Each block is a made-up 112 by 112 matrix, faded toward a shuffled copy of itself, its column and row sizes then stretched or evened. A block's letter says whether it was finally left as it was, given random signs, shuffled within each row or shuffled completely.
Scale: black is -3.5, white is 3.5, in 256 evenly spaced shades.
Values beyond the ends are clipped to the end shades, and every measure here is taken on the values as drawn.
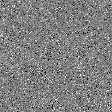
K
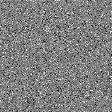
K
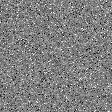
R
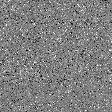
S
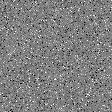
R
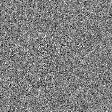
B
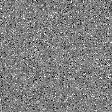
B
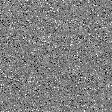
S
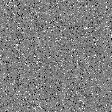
B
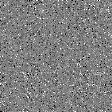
B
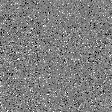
B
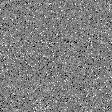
S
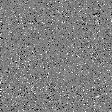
B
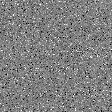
S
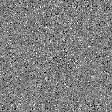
K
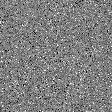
R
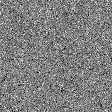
R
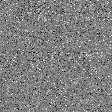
S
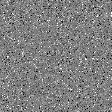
B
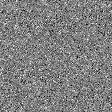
S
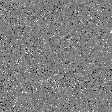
S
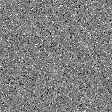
R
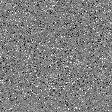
S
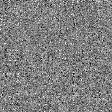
K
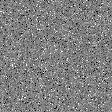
S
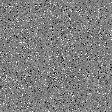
B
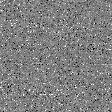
S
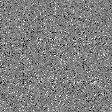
B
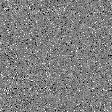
K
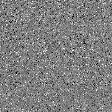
B
